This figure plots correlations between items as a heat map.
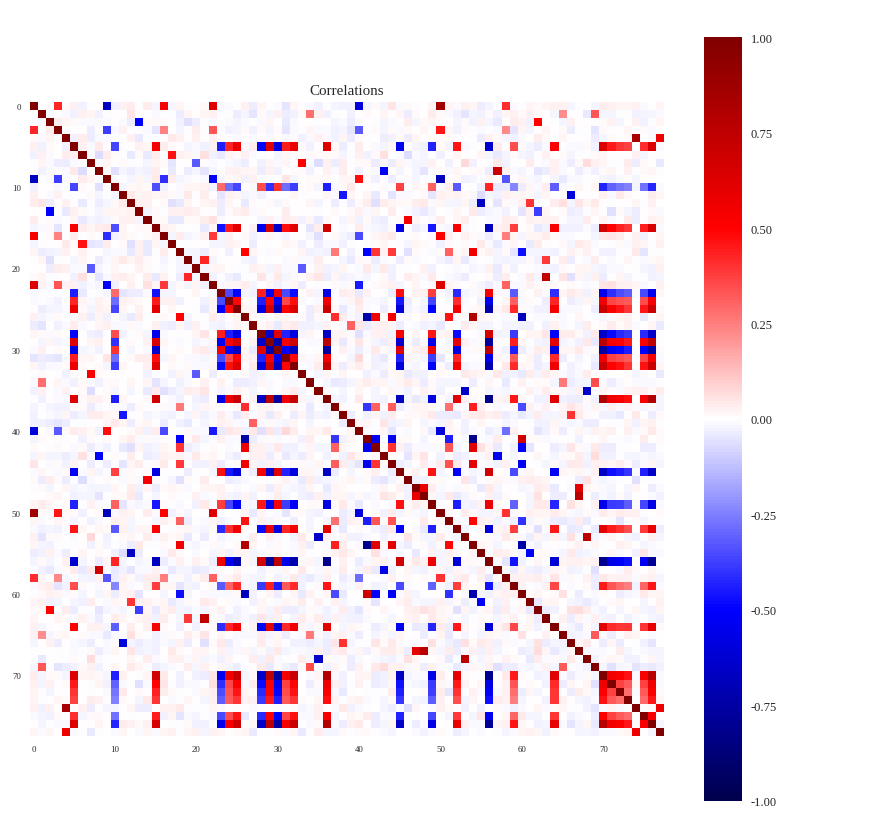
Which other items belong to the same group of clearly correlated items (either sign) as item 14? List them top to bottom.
46
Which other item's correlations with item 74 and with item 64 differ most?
4
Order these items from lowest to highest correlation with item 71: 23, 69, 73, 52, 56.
56, 23, 69, 73, 52
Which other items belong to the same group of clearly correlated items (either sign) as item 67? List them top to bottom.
47, 48
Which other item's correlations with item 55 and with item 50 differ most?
0
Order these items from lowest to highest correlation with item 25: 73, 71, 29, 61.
61, 73, 71, 29
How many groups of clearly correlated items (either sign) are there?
16
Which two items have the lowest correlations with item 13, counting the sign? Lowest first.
2, 62
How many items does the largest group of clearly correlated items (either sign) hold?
24
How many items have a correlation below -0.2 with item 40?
6
